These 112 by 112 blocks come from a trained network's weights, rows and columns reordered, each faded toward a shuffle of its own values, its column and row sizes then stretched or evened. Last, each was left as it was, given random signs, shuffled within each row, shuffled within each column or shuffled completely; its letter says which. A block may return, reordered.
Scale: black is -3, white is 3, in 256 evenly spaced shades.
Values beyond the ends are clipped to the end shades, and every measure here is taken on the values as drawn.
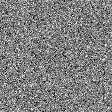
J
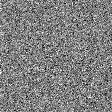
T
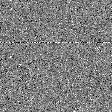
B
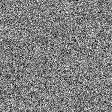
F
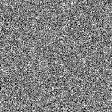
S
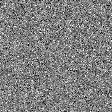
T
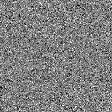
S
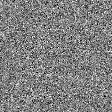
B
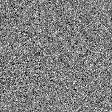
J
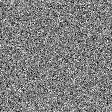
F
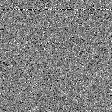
T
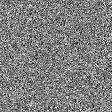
S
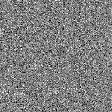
S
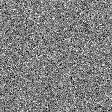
F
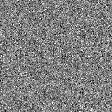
S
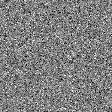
J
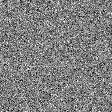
F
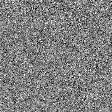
B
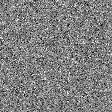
T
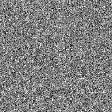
S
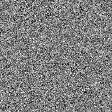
B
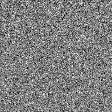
B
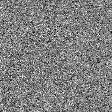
B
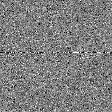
B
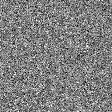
J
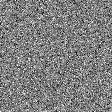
F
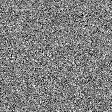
T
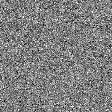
B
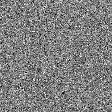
J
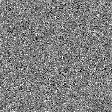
S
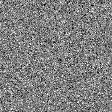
B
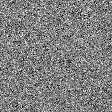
T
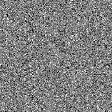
S
